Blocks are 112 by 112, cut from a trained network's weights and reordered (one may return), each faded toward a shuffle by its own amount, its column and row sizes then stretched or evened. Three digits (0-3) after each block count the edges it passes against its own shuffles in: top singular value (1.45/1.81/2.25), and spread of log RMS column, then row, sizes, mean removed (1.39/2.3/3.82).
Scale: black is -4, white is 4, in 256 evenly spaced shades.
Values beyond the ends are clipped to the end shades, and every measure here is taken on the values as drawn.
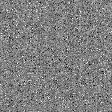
0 0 1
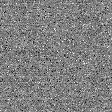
0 0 0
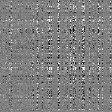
3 3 2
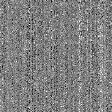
2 2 0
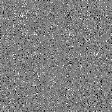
0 2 1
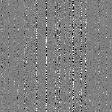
2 3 0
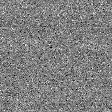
0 0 0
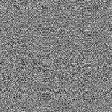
3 0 2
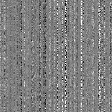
3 3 0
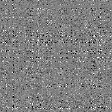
0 2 2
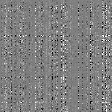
2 3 2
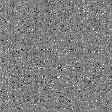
0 0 2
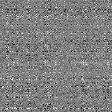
2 2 2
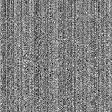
3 1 0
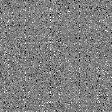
1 2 0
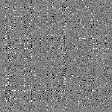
1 2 2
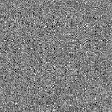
2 1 1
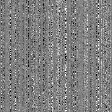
2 3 0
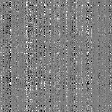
2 3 2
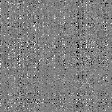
1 2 2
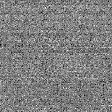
1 1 1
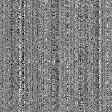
3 2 1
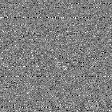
1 0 2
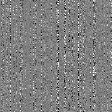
1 3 0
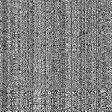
3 0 2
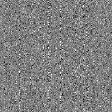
2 2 0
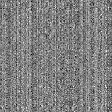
3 1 1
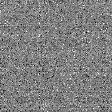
1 1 0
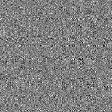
2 1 2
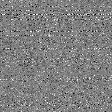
1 0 2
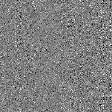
1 2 0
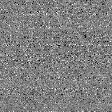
0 0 2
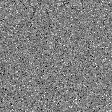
0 0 0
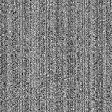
3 0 1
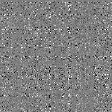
1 2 2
